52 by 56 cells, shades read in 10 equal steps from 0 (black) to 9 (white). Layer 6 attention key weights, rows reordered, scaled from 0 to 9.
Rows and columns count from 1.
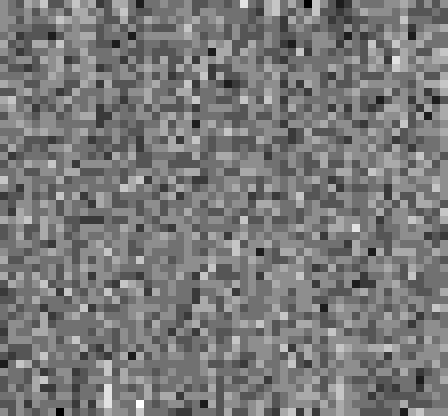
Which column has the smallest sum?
46
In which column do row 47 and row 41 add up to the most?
14
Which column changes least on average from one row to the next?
32
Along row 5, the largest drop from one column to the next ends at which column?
52
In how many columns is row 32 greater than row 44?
20
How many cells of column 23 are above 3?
37
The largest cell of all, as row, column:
51, 18
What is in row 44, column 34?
5
